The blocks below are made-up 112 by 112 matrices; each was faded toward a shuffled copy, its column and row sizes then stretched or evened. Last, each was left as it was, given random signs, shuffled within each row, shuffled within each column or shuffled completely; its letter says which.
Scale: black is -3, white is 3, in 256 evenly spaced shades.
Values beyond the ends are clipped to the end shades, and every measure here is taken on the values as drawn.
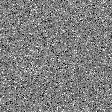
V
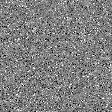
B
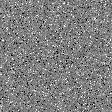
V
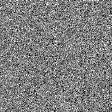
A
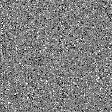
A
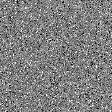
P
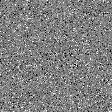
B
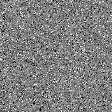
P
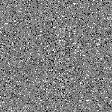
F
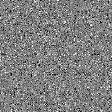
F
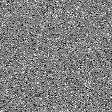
B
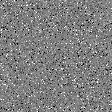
B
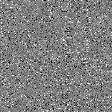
F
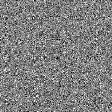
F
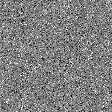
P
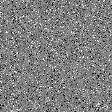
P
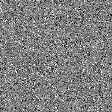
A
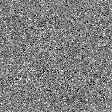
B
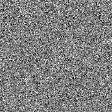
A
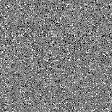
F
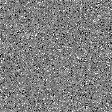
A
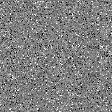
F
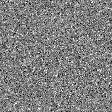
V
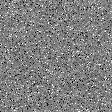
V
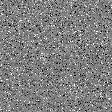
B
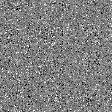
A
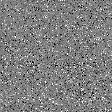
A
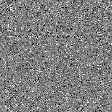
F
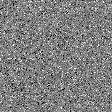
B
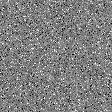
V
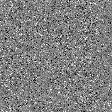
P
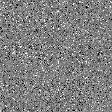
F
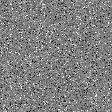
P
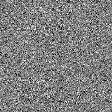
F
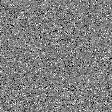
B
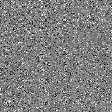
F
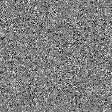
A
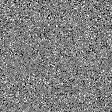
B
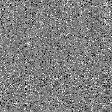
F
